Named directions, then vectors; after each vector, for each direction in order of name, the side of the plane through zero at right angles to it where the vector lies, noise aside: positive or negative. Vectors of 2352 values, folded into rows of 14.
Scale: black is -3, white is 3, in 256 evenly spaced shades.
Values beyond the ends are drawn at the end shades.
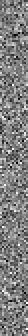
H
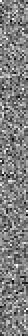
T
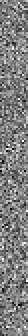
negative, positive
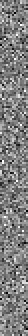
negative, negative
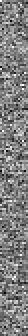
negative, positive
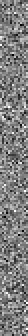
positive, positive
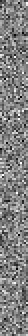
positive, negative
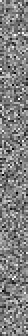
negative, positive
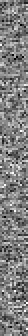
positive, positive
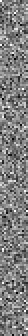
positive, positive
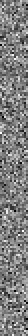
negative, negative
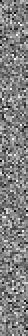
negative, negative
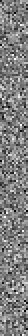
negative, negative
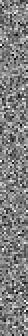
positive, positive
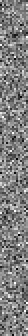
positive, positive
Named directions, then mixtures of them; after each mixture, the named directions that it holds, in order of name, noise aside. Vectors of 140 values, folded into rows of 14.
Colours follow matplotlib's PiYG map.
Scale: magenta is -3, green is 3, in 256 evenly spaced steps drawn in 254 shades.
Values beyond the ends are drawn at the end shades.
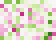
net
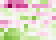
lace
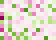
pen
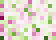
net, pen.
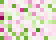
pen.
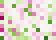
net, pen.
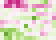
lace.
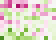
lace, pen.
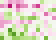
lace, pen.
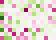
pen.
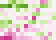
lace, net.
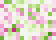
net.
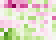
lace.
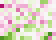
lace, net.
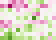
lace, net.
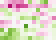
lace.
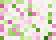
net, pen.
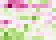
lace.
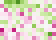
lace, net.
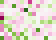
pen.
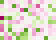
pen.
